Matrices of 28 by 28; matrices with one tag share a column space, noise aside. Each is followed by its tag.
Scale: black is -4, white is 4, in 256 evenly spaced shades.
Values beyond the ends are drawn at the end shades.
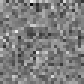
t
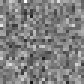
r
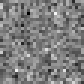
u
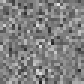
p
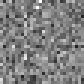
r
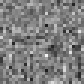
p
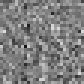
p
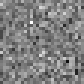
u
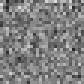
t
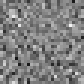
r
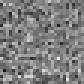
u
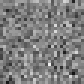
r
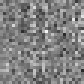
u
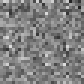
t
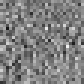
p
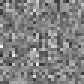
t
